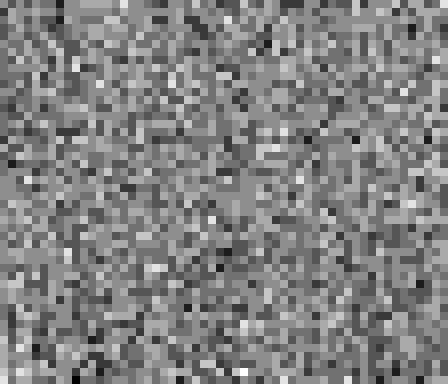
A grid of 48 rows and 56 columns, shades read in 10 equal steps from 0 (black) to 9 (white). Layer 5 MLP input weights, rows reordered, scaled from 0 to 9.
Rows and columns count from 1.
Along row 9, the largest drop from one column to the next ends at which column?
11
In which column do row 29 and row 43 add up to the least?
29
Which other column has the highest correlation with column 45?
39
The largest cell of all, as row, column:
47, 31
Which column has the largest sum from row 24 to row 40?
3
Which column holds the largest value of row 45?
10
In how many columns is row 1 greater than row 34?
27
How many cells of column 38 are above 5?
10
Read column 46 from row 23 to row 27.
4 4 3 3 5
